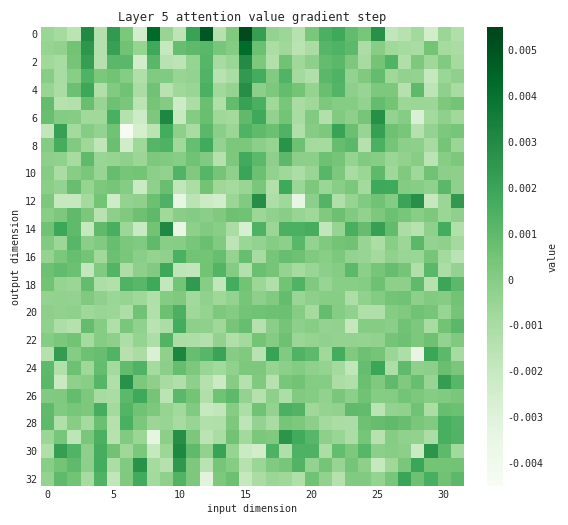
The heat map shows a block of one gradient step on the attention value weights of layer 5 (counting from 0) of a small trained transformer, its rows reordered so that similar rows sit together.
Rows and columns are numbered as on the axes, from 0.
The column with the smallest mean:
13
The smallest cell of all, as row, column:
7, 6
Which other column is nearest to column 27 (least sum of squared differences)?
31
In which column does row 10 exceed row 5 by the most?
10
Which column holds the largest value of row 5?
15
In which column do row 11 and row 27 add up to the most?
18
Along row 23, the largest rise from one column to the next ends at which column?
29
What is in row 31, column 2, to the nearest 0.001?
0.001
